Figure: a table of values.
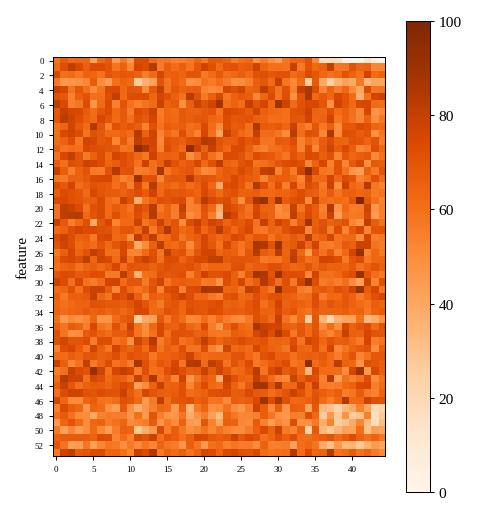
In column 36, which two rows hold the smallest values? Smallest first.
0, 48
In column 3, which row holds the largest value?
21
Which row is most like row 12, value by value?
16
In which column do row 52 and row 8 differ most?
37
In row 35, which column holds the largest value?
30
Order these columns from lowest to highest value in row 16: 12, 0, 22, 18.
0, 22, 12, 18
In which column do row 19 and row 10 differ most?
11
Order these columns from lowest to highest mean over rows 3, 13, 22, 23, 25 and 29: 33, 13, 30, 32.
13, 32, 33, 30
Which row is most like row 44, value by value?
25
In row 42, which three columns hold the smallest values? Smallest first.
34, 42, 39
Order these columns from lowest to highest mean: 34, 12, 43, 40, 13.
43, 40, 12, 34, 13
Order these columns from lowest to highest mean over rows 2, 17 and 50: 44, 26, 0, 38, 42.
38, 44, 26, 42, 0
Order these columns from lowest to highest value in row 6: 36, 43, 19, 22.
43, 36, 19, 22
